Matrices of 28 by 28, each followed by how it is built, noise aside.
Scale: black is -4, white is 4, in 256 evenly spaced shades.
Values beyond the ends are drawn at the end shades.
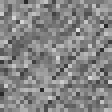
Hankel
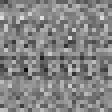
repeating columns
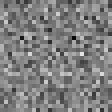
repeating columns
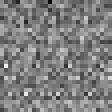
repeating columns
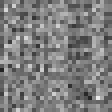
blocks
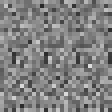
repeating columns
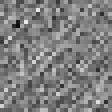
Hankel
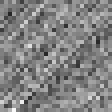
Hankel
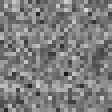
repeating columns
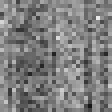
blocks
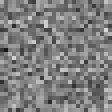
blocks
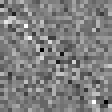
banded
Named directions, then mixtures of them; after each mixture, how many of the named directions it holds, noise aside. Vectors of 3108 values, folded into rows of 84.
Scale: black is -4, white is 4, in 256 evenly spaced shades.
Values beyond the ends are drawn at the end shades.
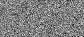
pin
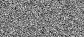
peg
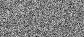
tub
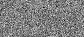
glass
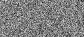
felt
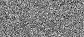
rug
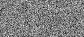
two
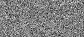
one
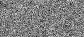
four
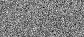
four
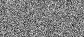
three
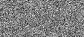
four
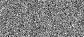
four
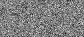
one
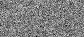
four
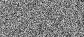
one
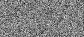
four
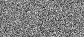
four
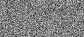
three
